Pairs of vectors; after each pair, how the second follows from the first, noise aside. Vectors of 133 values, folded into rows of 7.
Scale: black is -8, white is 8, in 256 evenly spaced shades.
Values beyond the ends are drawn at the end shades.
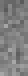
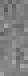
partly zeroed.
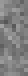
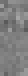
reversed, partly zeroed.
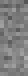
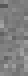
partly zeroed.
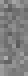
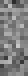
negated, scaled up.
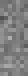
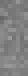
shrunk.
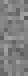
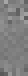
partly zeroed.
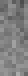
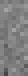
reversed, partly zeroed.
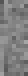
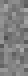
wrapped around.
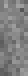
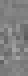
reversed, partly zeroed.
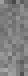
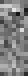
wrapped around, scaled up.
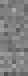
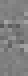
reversed, partly zeroed.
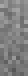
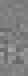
reversed, partly zeroed.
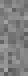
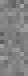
reversed, partly zeroed.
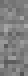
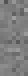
reversed, partly zeroed.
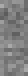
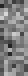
negated, scaled up.
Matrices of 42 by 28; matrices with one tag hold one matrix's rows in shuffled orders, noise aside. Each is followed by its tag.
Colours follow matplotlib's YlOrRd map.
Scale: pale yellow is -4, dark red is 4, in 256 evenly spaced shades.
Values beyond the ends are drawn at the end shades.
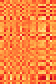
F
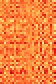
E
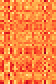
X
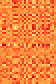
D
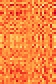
E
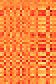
F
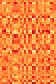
D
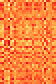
X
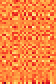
D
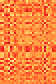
X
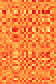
D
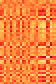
F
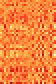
E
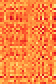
E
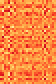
X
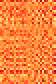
E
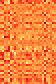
X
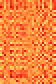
E
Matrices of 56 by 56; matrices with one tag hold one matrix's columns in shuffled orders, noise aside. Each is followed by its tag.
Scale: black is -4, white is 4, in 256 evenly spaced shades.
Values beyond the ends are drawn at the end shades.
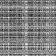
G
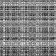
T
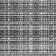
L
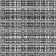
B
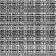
L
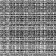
L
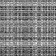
T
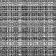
T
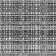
L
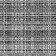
L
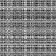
B
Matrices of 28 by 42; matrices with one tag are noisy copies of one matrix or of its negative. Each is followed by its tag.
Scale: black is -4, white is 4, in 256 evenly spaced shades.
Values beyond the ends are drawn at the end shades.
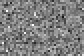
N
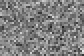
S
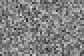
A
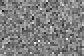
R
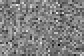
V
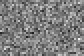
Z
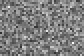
R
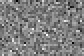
R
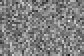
A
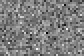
N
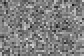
Z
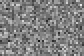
R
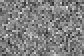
S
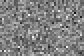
Z
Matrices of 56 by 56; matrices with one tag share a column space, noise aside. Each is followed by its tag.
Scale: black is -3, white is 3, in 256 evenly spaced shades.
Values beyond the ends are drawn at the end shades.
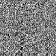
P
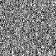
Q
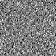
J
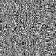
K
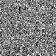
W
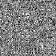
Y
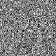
Y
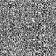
P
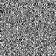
P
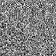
P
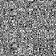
Y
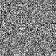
K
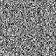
P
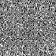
W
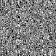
Q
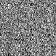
P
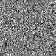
K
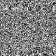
W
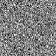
P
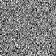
J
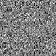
J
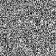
Y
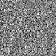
Y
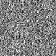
Q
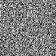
P
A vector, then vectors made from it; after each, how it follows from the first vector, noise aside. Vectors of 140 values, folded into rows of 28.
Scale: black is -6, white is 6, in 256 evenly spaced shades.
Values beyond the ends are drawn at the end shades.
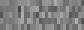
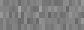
negated, shrunk.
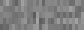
wrapped around, shrunk.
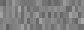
negated, shrunk.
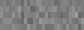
negated, shrunk.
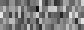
negated, scaled up.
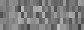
sign-scrambled.
